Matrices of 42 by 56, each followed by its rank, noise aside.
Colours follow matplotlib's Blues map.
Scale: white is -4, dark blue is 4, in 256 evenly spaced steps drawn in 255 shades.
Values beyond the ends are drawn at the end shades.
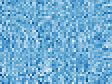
six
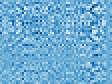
four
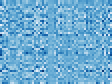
four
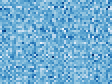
seven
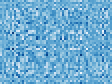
four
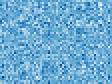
six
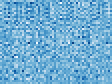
six
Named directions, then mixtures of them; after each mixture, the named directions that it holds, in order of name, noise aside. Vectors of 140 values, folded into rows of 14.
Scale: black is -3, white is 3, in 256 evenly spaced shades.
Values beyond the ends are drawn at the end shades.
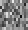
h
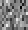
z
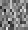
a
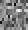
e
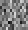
a.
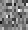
e, h.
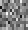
a, h.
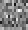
e, h.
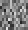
a.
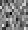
h, z.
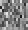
h.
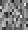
h.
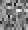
e.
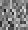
a.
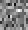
e.
